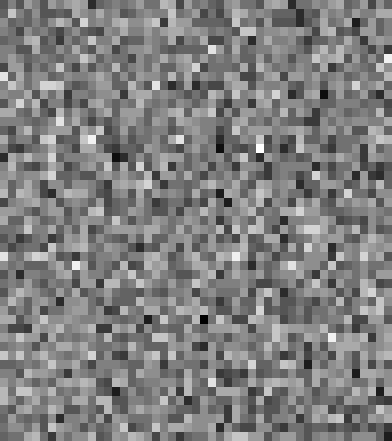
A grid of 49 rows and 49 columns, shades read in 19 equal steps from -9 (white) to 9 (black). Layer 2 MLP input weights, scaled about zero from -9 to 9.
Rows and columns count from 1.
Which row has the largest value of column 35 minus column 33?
17
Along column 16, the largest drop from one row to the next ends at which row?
19
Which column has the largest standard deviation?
48
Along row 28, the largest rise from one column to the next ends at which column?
42
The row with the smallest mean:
26
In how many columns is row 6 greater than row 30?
26
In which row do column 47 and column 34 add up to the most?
20
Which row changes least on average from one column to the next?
14
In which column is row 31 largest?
3
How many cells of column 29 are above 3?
7
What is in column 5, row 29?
-6
